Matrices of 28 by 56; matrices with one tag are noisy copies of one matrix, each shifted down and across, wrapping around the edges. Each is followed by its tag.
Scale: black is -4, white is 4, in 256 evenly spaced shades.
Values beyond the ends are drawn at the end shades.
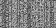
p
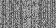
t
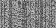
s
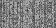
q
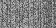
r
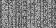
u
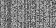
u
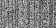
q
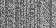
q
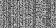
s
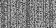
p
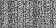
p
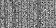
p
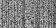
s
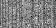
q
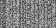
u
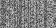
s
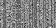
s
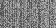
t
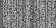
p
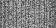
r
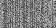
t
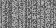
u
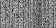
r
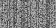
p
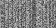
u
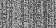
q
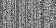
s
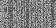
s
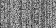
q
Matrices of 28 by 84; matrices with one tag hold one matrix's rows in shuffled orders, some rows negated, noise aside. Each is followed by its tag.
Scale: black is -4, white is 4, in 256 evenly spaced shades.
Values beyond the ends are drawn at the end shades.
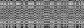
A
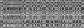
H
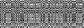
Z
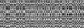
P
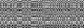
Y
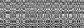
P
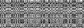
Z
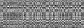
H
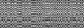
Y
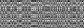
Y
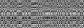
Y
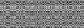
P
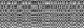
Y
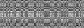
A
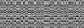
A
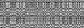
P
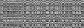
H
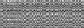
H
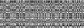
P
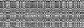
P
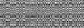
P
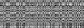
P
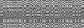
H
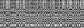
P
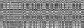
H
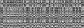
H
